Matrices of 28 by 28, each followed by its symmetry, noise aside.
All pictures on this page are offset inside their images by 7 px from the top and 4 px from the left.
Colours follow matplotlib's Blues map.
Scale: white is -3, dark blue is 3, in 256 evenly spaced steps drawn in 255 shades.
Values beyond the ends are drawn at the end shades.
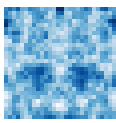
mirrored left to right.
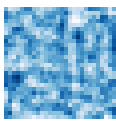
antisymmetric.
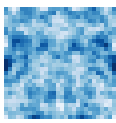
mirrored left to right.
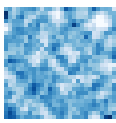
symmetric across the other diagonal.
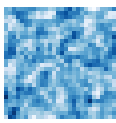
antisymmetric.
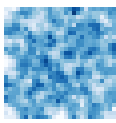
symmetric across the other diagonal.
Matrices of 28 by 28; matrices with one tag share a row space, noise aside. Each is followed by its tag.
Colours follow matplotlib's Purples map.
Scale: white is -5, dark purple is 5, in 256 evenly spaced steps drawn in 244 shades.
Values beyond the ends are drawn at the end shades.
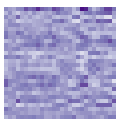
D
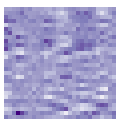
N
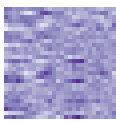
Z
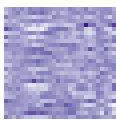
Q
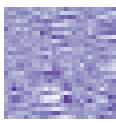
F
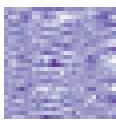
F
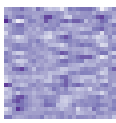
N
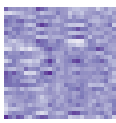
Z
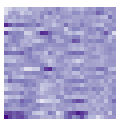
Z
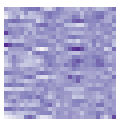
Z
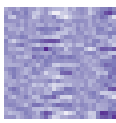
F
